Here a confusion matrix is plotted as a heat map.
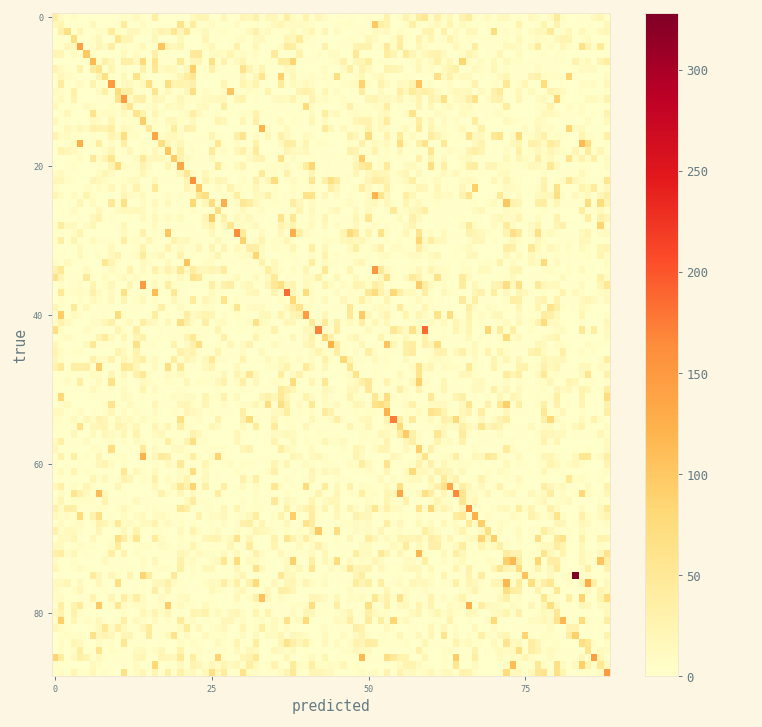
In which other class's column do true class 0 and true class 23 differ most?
67
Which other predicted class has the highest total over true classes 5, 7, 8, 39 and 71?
22
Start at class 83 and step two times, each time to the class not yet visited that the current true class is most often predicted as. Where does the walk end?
14
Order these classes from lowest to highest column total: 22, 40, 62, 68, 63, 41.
63, 68, 62, 40, 41, 22
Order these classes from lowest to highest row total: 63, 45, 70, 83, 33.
33, 45, 83, 63, 70
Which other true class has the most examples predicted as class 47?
29
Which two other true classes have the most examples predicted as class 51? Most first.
34, 24
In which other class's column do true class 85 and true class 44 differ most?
53
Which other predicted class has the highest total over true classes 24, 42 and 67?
59
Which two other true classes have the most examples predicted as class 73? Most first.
87, 29
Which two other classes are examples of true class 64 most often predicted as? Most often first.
55, 7
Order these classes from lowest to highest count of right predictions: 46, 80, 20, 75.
80, 46, 75, 20
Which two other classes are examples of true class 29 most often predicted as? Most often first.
38, 18
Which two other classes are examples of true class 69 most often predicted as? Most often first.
42, 45
